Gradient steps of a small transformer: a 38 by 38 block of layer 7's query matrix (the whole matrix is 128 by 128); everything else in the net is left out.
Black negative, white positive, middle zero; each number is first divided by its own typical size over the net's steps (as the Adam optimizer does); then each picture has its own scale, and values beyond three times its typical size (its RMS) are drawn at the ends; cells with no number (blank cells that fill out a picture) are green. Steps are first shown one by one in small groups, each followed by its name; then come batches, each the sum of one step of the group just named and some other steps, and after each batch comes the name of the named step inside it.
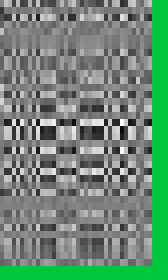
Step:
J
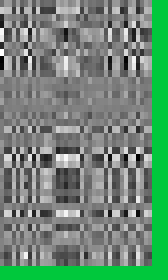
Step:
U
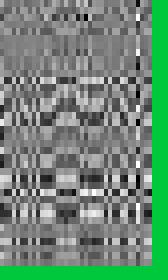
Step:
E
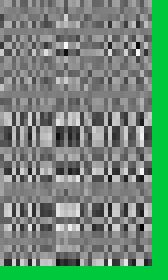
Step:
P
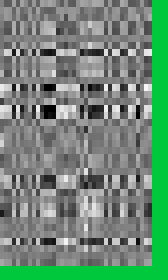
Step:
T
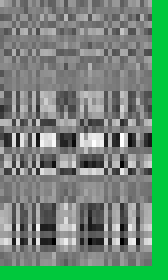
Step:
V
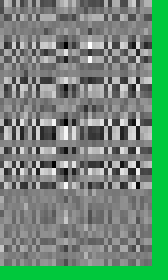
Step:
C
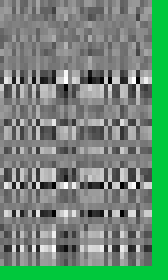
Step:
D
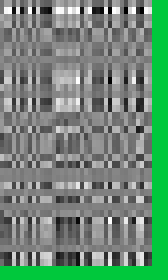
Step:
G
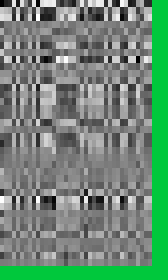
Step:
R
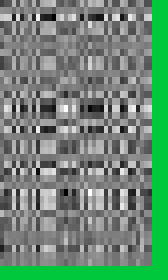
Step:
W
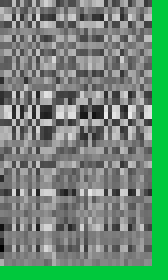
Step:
W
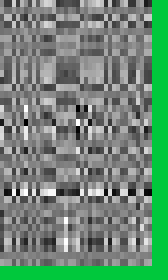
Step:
T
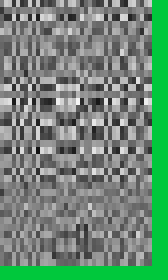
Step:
J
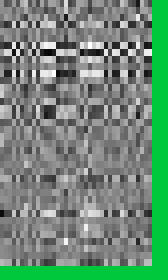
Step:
T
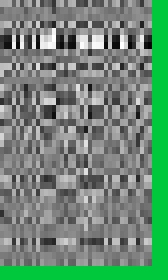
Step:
T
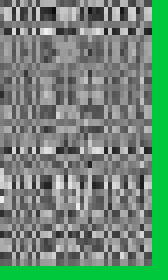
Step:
R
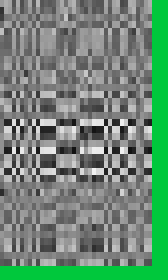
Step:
J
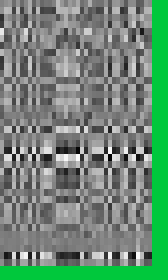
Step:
U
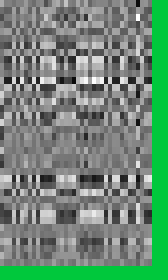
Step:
E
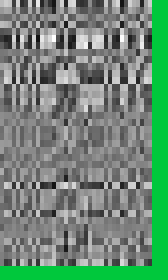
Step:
D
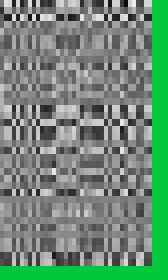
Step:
J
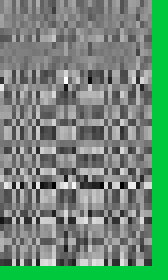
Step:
D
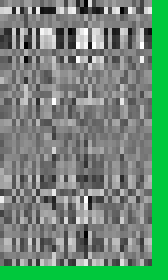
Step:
R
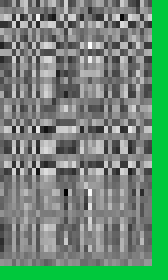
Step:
W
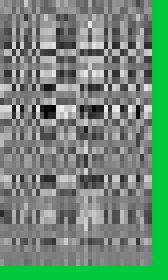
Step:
T
